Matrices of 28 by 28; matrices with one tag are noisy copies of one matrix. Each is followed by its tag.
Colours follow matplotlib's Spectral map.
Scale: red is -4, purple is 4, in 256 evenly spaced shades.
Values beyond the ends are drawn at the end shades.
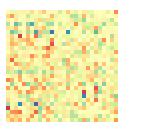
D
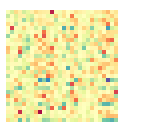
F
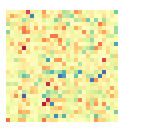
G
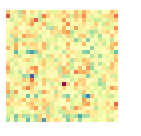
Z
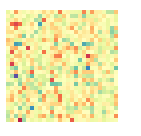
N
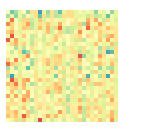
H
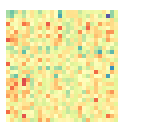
H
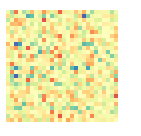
N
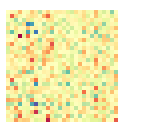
D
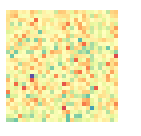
Z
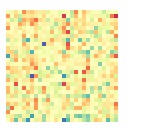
Z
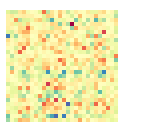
G
